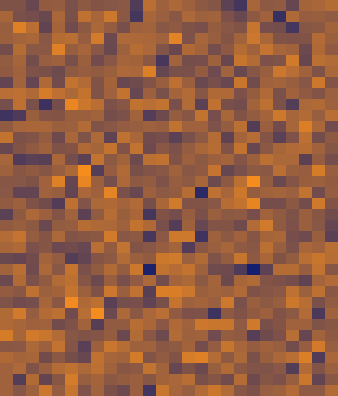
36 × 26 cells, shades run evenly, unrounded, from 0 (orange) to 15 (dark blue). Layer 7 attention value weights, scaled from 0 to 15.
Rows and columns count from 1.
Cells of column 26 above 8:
5
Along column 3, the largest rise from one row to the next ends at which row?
28
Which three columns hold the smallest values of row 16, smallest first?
7, 25, 17
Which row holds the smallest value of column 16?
33
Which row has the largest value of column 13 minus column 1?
31
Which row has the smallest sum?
27
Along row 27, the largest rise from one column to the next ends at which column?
12
